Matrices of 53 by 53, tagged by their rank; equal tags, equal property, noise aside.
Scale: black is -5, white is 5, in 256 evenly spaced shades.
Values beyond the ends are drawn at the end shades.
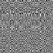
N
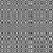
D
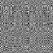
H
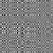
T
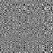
N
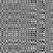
T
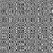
N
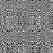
H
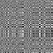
D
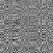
N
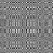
D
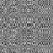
H
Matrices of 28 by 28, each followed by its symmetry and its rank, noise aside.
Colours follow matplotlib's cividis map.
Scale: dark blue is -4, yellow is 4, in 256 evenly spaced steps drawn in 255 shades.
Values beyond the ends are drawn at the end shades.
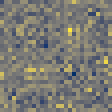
symmetric, rank eight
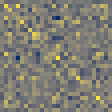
symmetric, rank seven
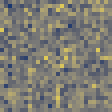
no symmetry, rank seven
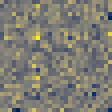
symmetric, rank six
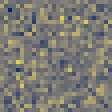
symmetric, rank seven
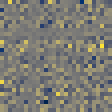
antisymmetric, rank six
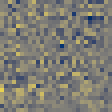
no symmetry, rank seven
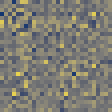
symmetric, rank six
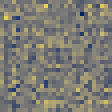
no symmetry, rank seven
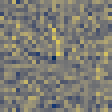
antisymmetric, rank eight
